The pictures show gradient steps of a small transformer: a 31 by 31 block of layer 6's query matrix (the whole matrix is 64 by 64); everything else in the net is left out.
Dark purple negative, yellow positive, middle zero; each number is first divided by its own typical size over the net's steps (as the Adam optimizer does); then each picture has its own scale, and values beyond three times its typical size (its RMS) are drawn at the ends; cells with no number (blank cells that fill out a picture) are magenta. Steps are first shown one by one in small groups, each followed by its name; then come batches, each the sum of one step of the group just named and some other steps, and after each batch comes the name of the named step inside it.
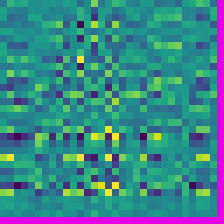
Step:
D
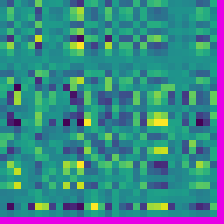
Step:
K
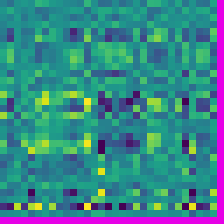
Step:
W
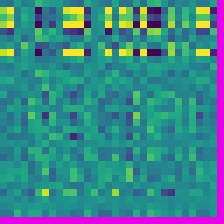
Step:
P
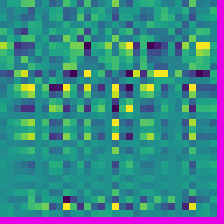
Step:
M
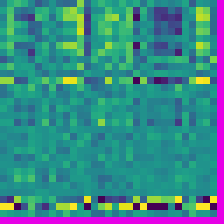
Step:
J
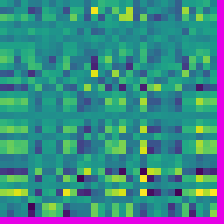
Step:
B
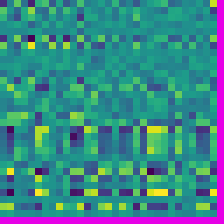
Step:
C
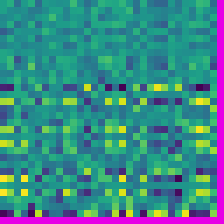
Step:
B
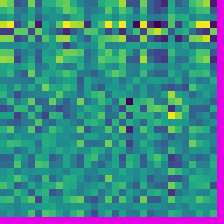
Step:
P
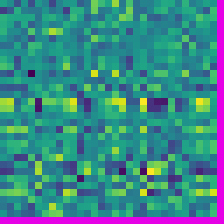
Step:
B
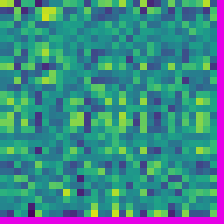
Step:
B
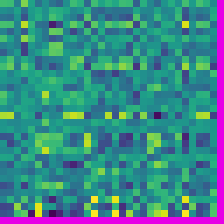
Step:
W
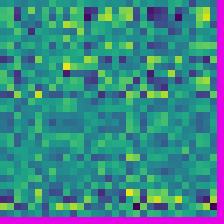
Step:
J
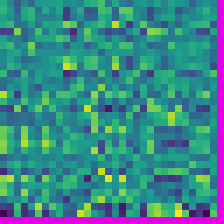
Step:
W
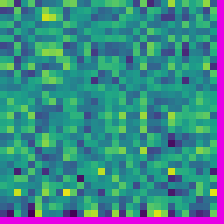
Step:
B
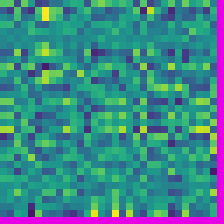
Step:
B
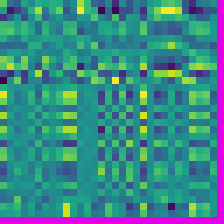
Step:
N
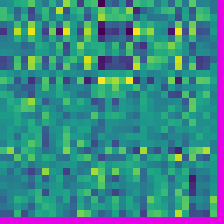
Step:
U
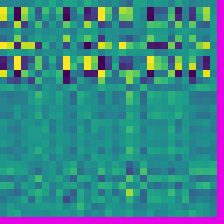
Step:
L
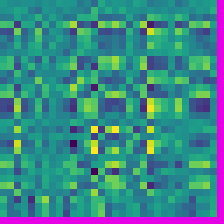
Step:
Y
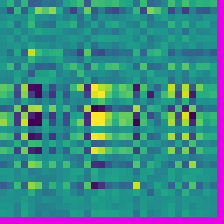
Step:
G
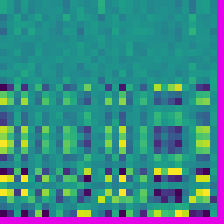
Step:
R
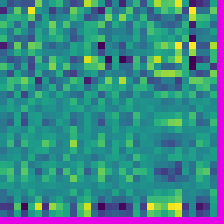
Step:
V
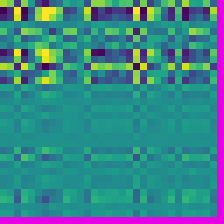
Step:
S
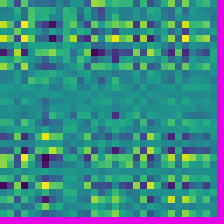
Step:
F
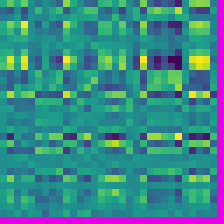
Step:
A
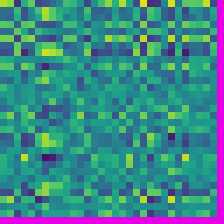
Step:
F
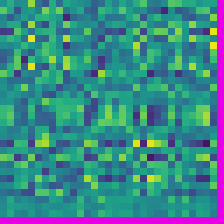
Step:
L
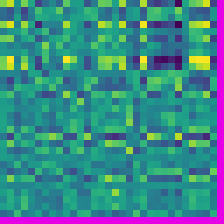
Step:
A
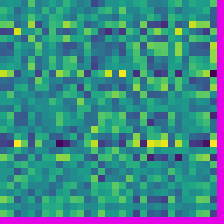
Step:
Y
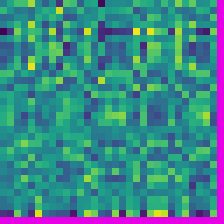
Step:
U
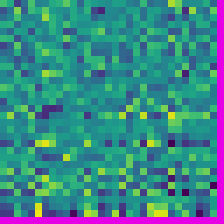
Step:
V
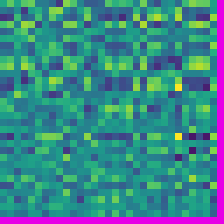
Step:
A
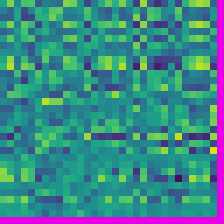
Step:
A
